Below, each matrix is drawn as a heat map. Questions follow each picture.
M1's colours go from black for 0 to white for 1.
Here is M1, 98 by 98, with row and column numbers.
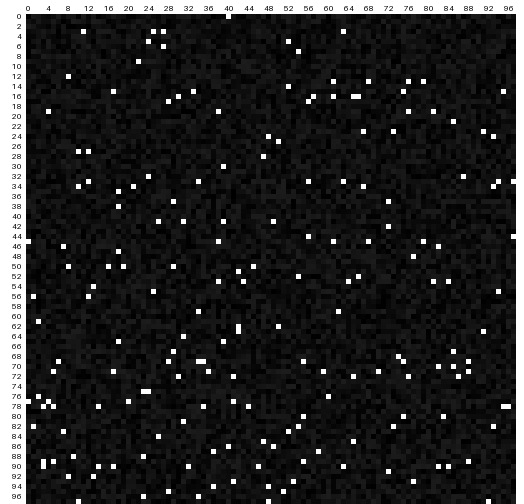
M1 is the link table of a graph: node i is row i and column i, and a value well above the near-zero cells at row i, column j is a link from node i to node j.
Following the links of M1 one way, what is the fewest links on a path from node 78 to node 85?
4
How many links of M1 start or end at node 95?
4
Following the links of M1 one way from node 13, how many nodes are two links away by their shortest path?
3
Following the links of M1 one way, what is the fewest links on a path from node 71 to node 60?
6
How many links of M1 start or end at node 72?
8
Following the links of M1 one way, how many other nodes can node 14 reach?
11
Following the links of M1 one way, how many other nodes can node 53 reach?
8
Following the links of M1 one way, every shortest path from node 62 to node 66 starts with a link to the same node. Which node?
node 50
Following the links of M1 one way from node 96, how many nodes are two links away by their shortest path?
6
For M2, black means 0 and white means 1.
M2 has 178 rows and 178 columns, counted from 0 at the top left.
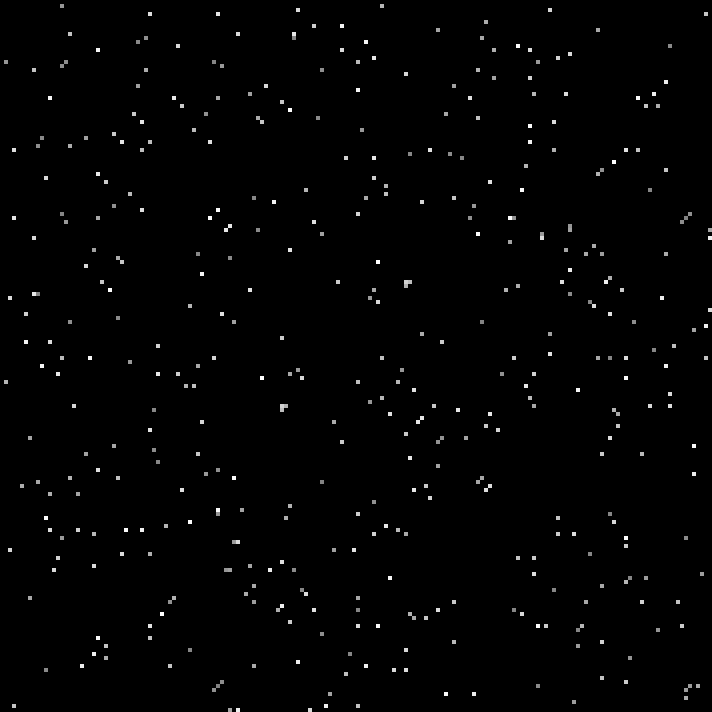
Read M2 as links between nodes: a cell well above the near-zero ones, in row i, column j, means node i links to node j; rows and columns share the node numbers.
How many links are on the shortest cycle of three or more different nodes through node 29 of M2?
8
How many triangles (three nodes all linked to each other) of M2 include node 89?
2
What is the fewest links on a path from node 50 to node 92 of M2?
6
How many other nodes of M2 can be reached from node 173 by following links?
6
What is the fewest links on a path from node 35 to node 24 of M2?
3
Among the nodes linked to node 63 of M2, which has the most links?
node 150
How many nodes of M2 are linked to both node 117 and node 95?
0
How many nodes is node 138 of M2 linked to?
3
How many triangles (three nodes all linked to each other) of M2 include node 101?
0
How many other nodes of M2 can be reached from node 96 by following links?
6
